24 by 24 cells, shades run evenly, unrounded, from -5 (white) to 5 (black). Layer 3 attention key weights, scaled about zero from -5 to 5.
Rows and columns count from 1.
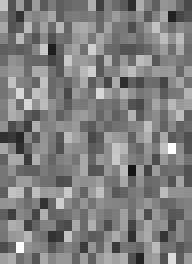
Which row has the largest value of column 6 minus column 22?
14
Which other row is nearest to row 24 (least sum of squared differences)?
10
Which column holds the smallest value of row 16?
16
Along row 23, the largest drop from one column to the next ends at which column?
3
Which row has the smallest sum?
7
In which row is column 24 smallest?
9
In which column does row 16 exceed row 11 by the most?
17
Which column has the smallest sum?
6
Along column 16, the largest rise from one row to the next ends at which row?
8
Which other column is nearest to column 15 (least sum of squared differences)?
11
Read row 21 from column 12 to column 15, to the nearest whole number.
-2 0 2 0
